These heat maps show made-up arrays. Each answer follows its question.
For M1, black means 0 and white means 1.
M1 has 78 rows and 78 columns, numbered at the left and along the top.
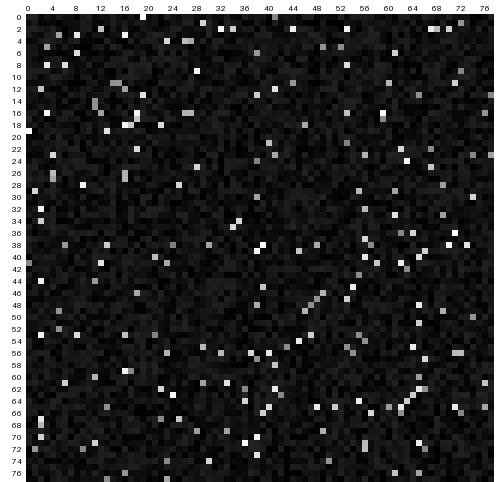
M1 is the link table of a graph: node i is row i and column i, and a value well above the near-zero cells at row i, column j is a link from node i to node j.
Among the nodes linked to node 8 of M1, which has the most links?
node 53
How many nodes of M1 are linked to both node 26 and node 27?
2
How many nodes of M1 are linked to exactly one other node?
12
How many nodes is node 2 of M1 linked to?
8
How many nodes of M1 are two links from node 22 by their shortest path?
9
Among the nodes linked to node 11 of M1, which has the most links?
node 71
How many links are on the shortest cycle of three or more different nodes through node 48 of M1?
4
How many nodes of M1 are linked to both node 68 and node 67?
1
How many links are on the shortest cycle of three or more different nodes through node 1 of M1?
8
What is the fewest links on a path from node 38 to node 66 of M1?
2
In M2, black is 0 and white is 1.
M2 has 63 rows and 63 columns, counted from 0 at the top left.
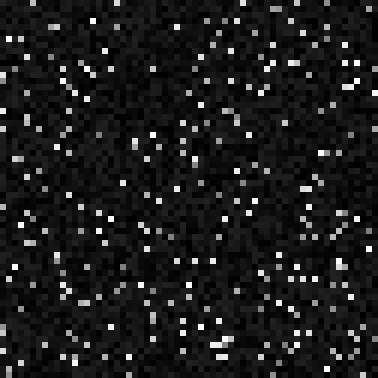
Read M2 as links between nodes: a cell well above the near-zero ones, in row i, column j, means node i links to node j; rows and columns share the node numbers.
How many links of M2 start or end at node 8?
4
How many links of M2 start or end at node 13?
9
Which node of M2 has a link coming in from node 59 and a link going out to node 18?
node 36
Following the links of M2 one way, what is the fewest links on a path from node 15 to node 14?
3
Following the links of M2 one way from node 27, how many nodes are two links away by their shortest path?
5
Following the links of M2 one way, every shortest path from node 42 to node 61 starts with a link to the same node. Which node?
node 46
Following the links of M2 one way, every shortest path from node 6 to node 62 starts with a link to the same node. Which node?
node 3
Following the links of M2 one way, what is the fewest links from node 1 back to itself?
2
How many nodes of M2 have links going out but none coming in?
1
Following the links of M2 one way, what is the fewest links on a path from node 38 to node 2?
2
